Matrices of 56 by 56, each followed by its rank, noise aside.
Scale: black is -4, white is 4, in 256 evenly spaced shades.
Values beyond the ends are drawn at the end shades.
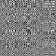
three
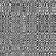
four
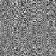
six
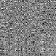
eight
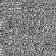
eight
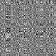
six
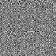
eight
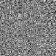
eight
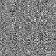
eight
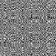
six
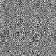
eight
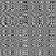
three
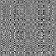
three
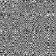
four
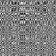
three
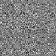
eight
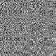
eight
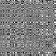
three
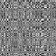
three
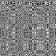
three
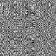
six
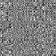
six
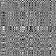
four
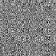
six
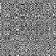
six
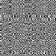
four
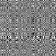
three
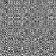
six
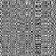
four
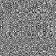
eight
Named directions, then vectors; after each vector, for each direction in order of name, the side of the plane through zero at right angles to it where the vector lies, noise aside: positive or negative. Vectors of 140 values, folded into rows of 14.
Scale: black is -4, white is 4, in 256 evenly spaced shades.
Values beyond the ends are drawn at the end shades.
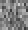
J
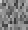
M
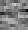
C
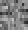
positive, negative, positive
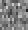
positive, positive, positive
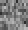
positive, negative, positive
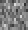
positive, positive, negative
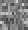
negative, positive, negative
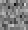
negative, negative, positive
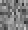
positive, negative, positive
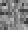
positive, negative, positive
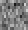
negative, negative, positive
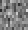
negative, negative, negative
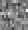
negative, negative, negative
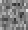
negative, negative, positive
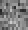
positive, negative, negative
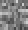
negative, positive, negative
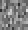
negative, negative, negative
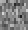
negative, negative, positive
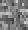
negative, positive, negative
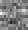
negative, positive, positive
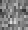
positive, negative, negative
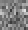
negative, positive, positive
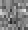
negative, positive, positive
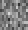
negative, negative, negative
